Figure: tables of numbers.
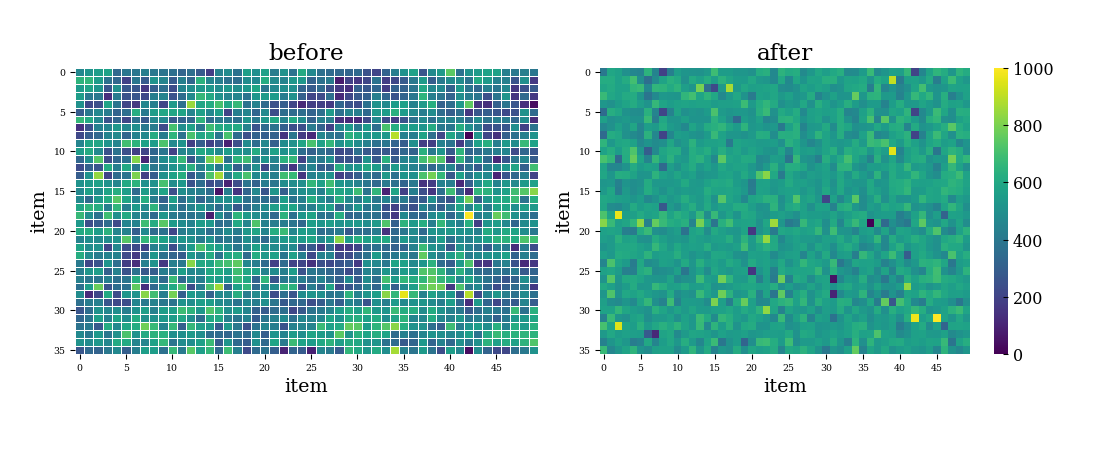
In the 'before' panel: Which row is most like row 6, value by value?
1
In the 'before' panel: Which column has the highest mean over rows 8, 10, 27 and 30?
14
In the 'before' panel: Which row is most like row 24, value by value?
4
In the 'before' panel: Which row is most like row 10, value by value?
2
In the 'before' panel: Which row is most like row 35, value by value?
8
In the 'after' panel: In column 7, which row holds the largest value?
19
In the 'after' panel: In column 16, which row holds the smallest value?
34
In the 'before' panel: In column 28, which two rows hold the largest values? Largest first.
21, 33
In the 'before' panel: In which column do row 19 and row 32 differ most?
34
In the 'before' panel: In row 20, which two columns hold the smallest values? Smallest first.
33, 10
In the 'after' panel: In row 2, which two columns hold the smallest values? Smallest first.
15, 14
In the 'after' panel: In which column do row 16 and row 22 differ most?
30
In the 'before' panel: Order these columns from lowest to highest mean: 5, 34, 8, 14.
5, 34, 8, 14
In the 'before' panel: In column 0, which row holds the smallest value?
7
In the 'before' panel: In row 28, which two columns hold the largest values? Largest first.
35, 42
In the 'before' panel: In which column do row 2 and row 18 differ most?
42
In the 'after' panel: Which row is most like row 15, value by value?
14
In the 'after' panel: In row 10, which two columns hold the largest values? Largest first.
39, 4
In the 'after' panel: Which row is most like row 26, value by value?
28
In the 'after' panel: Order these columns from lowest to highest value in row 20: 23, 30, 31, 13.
23, 30, 13, 31
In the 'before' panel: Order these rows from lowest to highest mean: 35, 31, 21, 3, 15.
3, 35, 15, 31, 21
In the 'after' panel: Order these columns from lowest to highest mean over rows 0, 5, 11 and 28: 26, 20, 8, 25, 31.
8, 31, 25, 20, 26
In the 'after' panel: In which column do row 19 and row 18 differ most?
36
